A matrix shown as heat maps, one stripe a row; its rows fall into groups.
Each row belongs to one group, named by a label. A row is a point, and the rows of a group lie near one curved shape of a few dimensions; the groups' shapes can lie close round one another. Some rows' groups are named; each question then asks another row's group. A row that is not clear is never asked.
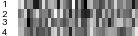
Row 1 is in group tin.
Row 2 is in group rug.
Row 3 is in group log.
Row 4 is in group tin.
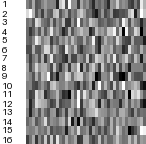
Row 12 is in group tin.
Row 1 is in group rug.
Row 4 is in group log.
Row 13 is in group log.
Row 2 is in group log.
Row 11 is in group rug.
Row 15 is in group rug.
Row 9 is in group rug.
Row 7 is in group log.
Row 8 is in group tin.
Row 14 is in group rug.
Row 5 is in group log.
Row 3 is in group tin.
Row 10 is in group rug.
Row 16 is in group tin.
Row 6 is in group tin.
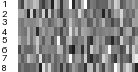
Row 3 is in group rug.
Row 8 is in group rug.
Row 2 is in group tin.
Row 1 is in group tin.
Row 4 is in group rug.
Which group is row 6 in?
tin
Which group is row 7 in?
rug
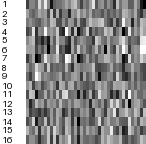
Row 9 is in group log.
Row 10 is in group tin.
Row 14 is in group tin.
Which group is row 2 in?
tin
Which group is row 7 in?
tin
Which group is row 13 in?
log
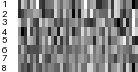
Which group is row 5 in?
rug
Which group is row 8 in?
log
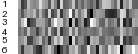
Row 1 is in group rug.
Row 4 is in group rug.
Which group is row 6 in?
rug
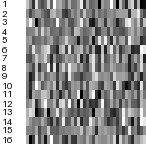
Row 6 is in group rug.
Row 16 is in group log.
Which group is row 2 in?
rug
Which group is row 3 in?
log
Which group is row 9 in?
log
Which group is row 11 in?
tin
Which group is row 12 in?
rug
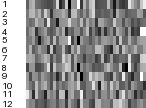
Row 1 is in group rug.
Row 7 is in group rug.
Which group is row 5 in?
tin
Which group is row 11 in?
tin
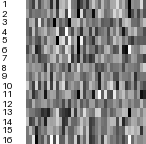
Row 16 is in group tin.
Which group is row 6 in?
tin
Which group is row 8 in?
rug
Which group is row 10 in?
tin
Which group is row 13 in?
rug
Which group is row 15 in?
log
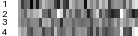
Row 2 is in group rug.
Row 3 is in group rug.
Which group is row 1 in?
log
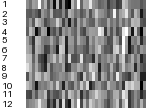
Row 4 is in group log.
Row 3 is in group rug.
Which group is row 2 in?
log
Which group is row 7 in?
tin
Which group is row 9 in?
log
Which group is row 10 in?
log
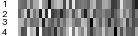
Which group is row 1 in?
rug
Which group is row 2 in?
tin
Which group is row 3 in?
tin
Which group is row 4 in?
rug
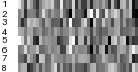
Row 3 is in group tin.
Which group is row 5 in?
tin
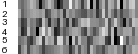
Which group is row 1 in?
rug
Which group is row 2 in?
rug
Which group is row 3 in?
log
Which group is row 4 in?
log
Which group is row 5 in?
tin
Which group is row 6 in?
tin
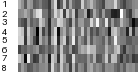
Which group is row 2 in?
rug
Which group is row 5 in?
tin
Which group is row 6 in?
log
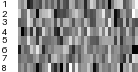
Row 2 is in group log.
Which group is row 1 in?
log
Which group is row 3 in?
log
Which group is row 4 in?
log
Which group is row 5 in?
rug
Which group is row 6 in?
log
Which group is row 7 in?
tin
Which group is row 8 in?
rug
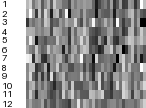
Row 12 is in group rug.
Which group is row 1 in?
log
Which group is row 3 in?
log
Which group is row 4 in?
log
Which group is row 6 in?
log
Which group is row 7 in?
tin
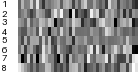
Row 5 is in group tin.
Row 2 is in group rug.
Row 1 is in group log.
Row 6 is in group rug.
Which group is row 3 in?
log
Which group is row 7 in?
log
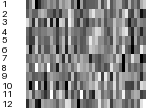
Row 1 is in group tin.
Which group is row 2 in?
log
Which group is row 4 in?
log
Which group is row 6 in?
log
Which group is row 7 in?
log
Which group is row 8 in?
rug
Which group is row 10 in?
log
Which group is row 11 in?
tin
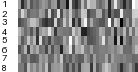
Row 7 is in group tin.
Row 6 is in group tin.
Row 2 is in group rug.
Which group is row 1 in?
log
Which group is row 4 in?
log
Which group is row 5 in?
rug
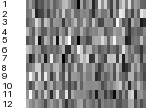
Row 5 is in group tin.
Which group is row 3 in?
log
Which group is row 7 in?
log
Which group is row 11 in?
log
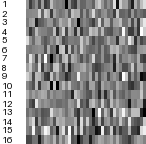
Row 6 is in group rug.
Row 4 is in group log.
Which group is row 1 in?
log
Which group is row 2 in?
log
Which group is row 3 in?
tin
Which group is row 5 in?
tin
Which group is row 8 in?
log
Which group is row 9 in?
tin
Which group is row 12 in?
tin
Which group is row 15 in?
rug
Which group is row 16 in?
tin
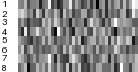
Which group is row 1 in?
rug
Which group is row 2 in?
log
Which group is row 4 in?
tin
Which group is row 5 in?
log
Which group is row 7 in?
log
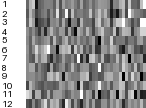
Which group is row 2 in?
rug
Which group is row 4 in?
log
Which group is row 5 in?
tin
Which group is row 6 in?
rug
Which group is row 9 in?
log
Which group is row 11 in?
tin
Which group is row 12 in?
tin
